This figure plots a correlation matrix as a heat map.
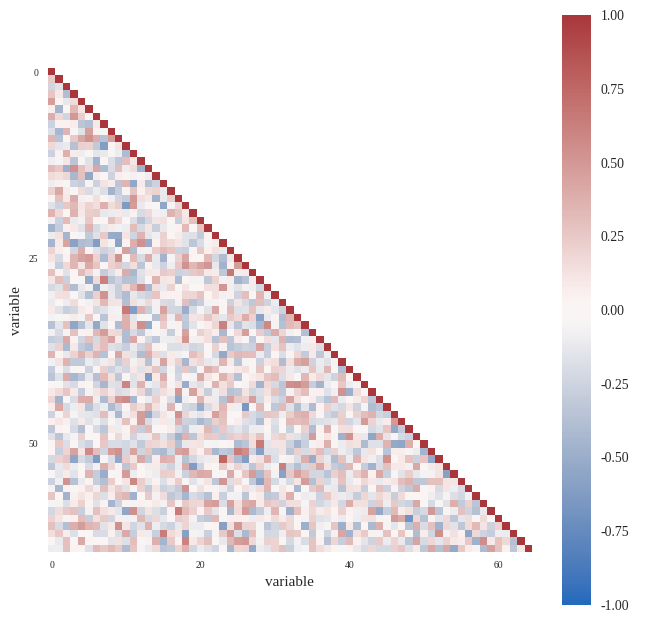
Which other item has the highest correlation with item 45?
52
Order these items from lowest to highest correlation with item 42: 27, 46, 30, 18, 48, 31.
18, 31, 30, 48, 27, 46
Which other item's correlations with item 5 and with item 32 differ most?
51
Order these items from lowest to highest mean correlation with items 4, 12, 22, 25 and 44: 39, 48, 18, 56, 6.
48, 39, 6, 18, 56
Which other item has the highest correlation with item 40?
49
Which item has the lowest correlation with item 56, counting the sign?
62
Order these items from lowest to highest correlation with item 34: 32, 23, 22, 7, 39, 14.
7, 14, 22, 32, 39, 23
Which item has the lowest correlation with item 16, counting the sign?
8
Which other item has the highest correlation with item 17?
59
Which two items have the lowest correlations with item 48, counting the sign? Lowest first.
60, 46
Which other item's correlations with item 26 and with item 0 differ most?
21
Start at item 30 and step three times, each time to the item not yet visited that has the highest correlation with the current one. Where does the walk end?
50
